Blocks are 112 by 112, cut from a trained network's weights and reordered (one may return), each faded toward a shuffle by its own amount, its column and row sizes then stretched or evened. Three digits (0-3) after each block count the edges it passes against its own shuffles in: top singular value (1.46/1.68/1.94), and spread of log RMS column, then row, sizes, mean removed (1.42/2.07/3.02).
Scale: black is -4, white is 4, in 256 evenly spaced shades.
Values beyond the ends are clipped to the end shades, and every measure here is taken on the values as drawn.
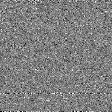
1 0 2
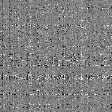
2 1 3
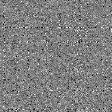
0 2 2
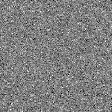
1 1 0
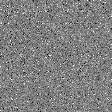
0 1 1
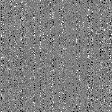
1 3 0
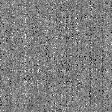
1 2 1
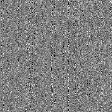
1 3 0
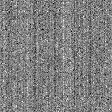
3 1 0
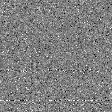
2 0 1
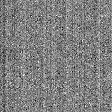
3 0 1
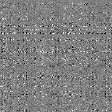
1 2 3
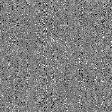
0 3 1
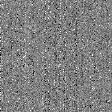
0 2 0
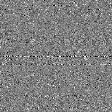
1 1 2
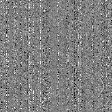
2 3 0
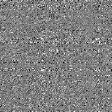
0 2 3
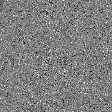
0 1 0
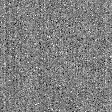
0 0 0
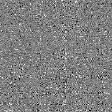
0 2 2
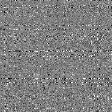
1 2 3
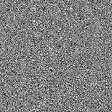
2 1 0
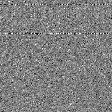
3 0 1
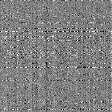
3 0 3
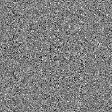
1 2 1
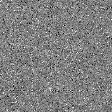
2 1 0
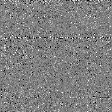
0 2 2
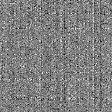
3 1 2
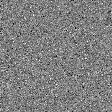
0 0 0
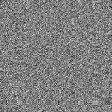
2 1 0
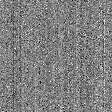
2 1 0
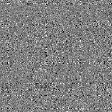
2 2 2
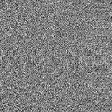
2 1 1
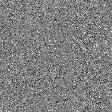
1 2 0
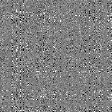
1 3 2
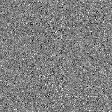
2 1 0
